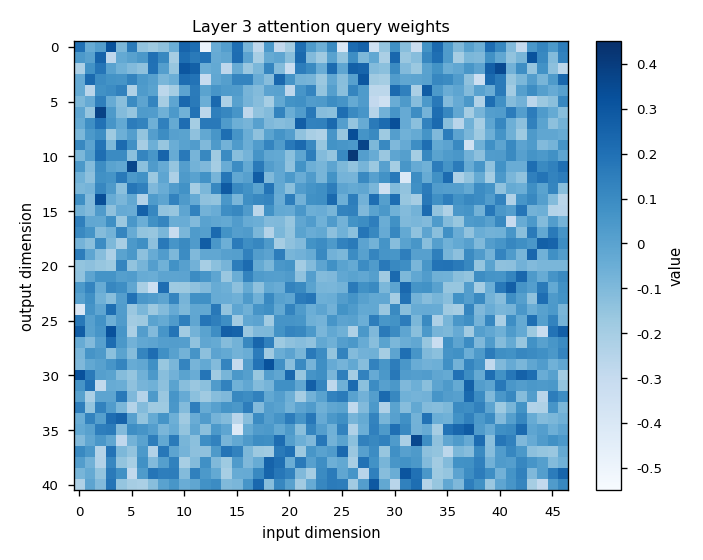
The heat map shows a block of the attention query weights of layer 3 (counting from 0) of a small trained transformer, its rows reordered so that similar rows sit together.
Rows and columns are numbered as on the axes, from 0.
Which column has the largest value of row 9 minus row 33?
27
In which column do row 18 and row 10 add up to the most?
26
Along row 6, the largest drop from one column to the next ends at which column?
12
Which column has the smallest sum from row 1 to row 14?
29
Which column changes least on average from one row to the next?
23
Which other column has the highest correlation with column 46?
45
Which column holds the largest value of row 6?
2
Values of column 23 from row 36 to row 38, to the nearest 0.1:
0.2 0 0.1
